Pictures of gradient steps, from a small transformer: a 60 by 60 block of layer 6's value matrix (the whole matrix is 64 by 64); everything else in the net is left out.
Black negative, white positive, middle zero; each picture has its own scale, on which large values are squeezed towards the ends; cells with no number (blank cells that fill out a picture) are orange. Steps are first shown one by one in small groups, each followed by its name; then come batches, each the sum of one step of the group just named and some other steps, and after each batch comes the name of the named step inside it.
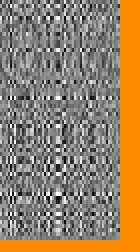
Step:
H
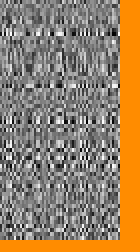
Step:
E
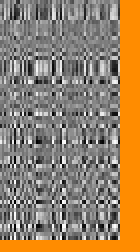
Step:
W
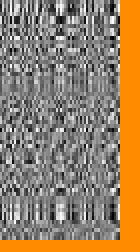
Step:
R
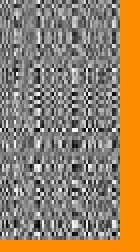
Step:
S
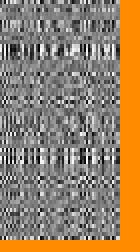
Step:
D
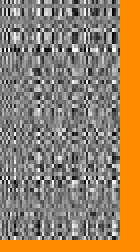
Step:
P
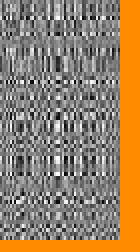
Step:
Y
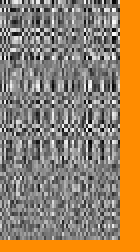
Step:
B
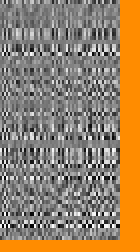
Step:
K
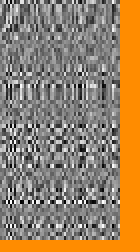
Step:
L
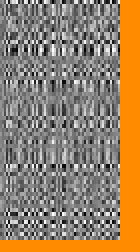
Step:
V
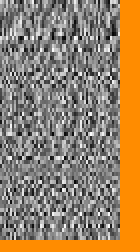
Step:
E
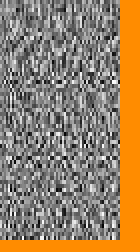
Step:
W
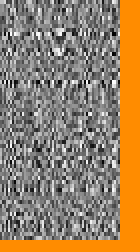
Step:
P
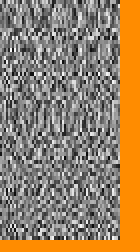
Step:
E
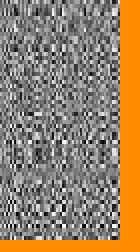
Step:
W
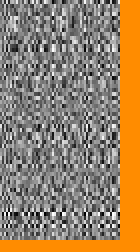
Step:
V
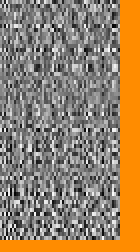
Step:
L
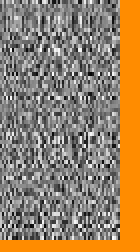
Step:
K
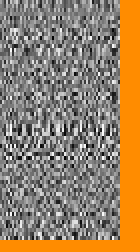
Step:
S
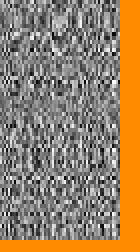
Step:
K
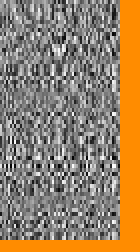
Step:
E
